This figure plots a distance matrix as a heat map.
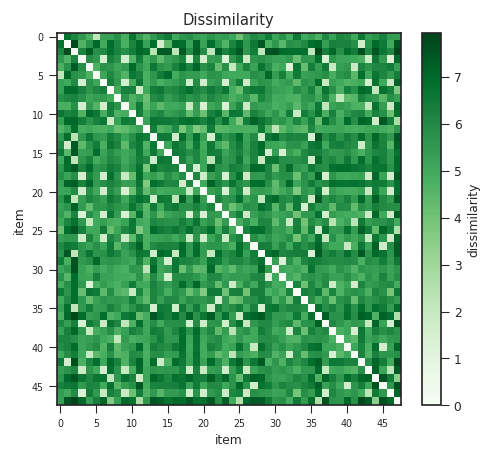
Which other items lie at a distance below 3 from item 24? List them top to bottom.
4, 32, 38, 41
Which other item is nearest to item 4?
32
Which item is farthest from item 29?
2
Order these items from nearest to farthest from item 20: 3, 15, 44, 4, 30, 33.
3, 33, 30, 15, 4, 44
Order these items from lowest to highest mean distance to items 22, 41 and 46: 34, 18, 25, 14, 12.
34, 18, 12, 14, 25
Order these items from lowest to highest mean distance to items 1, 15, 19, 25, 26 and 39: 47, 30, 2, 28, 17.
30, 17, 47, 28, 2
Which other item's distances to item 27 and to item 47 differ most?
45
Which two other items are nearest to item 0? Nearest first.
5, 25
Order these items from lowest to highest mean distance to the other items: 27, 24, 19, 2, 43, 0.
43, 24, 0, 27, 19, 2
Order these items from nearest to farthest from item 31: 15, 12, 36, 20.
15, 12, 20, 36
